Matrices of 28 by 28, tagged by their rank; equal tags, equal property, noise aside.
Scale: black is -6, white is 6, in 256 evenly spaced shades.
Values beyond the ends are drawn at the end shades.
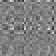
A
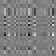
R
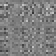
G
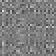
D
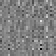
G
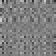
A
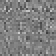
D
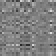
A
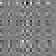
A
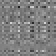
A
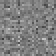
D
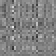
A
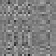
G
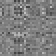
G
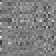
G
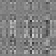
A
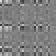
R
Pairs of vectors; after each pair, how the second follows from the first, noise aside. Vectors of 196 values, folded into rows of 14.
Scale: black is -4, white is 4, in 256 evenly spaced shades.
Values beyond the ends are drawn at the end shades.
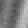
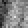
reversed, negated.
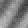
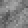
wrapped around, shrunk.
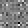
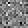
reversed, negated.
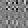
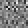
negated.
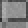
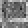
negated.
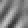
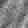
wrapped around, shrunk.
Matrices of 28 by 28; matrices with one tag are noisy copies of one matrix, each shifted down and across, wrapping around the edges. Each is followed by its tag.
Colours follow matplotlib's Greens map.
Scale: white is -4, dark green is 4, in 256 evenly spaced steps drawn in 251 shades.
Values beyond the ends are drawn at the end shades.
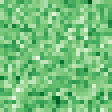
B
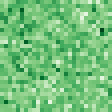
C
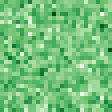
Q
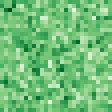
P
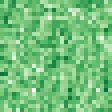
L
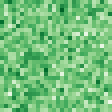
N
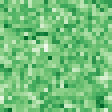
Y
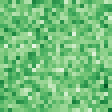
C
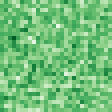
L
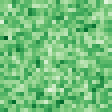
Y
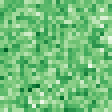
Y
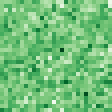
B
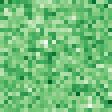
Y
